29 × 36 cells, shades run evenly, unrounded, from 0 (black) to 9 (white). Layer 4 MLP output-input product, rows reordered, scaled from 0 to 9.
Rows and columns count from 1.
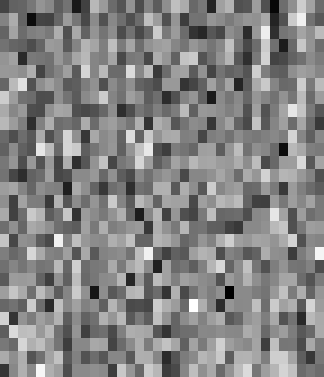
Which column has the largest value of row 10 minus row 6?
18
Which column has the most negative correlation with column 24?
12
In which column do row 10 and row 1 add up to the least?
24
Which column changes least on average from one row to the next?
31
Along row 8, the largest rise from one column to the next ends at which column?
25
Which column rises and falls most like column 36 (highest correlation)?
4
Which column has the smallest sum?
8
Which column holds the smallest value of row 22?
15
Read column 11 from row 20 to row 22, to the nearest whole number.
3 4 4
